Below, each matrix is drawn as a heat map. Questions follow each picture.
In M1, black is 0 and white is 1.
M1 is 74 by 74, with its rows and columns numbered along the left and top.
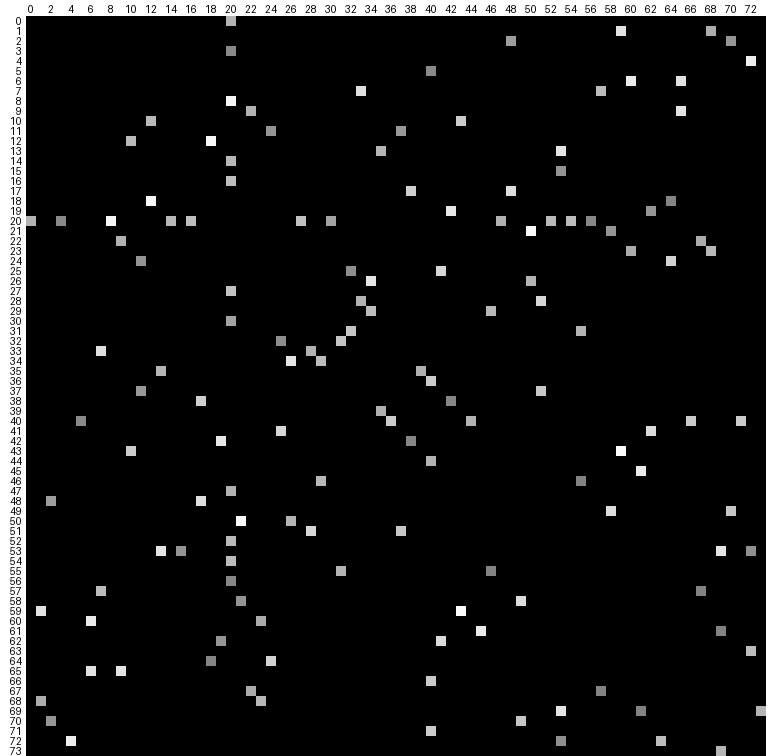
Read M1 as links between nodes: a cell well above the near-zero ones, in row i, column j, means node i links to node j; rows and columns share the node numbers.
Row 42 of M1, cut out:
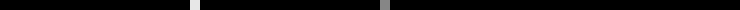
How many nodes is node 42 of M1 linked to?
2
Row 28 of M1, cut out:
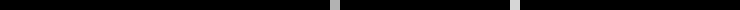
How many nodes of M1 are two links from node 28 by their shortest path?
2
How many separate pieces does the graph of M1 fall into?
5
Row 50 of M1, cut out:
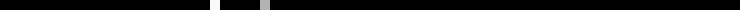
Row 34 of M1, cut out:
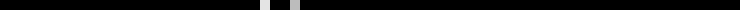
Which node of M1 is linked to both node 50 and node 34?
node 26
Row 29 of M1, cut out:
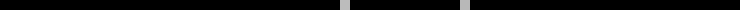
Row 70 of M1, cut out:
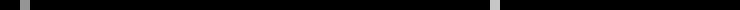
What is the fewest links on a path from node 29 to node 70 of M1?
7
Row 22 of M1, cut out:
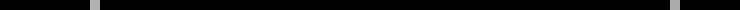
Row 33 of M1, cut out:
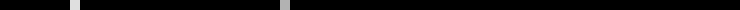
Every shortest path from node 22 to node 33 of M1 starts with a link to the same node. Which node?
node 67
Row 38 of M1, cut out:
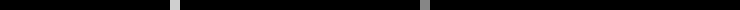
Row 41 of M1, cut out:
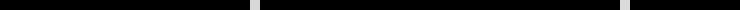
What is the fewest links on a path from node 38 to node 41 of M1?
4
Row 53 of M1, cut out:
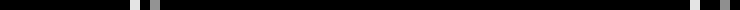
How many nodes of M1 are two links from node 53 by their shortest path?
5
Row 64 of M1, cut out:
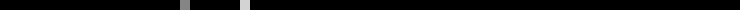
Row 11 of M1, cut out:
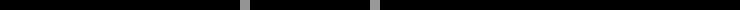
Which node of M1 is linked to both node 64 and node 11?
node 24
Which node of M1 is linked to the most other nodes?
node 20
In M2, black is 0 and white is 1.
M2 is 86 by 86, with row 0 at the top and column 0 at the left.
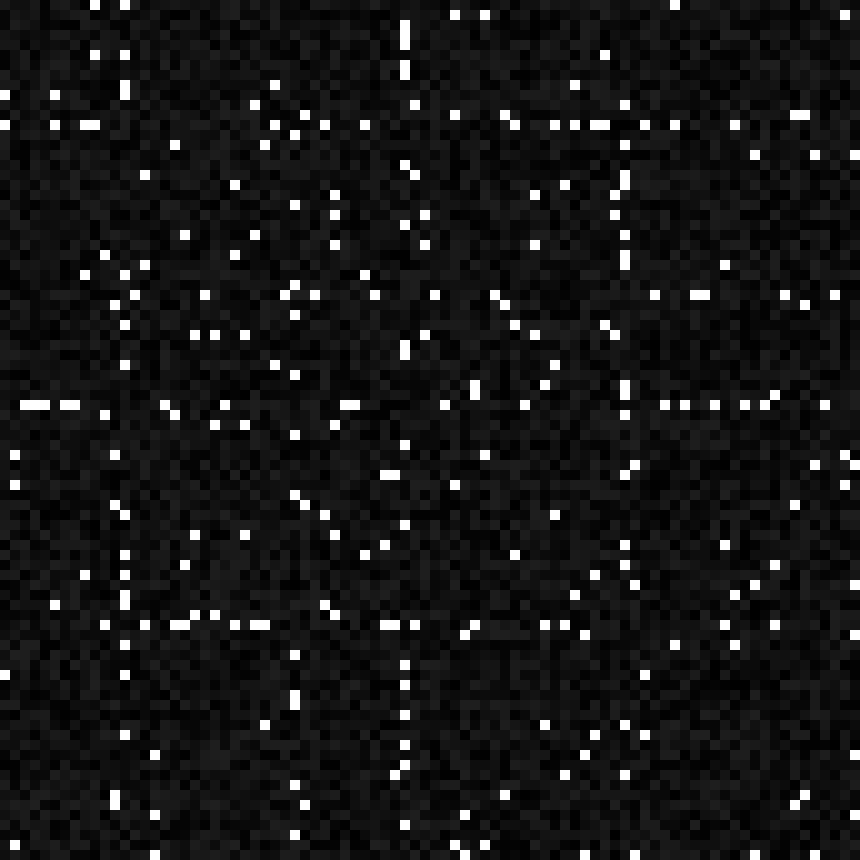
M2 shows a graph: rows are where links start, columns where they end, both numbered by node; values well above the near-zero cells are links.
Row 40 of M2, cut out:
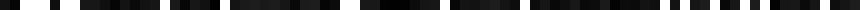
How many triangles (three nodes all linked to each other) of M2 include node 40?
0
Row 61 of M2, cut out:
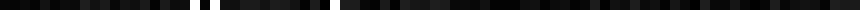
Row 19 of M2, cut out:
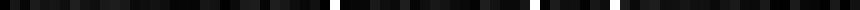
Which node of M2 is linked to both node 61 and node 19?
node 33
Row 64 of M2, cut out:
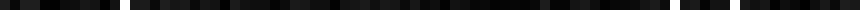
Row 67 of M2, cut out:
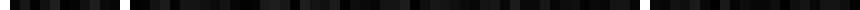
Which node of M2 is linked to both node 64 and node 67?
node 12
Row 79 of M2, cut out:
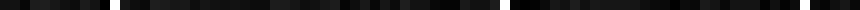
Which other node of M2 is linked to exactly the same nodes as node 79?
node 30
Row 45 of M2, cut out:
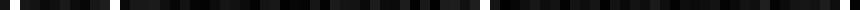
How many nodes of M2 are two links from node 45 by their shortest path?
4
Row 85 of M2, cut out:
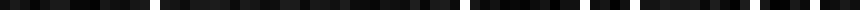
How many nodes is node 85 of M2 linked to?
6
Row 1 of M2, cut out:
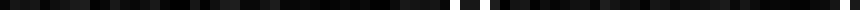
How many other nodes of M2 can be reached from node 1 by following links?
8
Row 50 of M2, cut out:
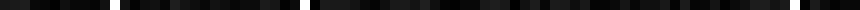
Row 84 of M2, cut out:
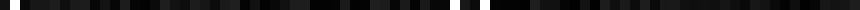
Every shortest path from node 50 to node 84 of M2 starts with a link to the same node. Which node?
node 11
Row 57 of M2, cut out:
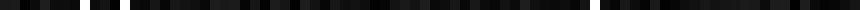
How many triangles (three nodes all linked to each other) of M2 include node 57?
2
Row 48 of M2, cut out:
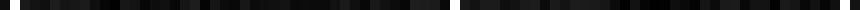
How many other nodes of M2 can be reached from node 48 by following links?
8
